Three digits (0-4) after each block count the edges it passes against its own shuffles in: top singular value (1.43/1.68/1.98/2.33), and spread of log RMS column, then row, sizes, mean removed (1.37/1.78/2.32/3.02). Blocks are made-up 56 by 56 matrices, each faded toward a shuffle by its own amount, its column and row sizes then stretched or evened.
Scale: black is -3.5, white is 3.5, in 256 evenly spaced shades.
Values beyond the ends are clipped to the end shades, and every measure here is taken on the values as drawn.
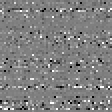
1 0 4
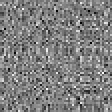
4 1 1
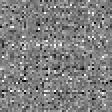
2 2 2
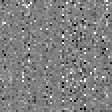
0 3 0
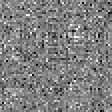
2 0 1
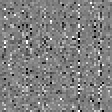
3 3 0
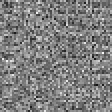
3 1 0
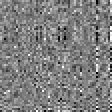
4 3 1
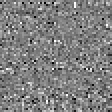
1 0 2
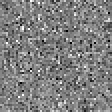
0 2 0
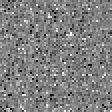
1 1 1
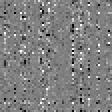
1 4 1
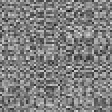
4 2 1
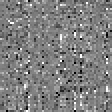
3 3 0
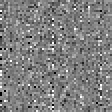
1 3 0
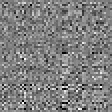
4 3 3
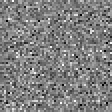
0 0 2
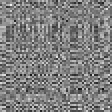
4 0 3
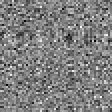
3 0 1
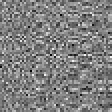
4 0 2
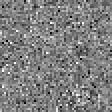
0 0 0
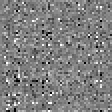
2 3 2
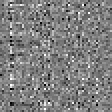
3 3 2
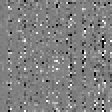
0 4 1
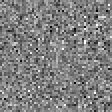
1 1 1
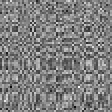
4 3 1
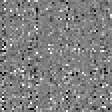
0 3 2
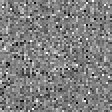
1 0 0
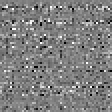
0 2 4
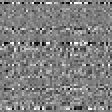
4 1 4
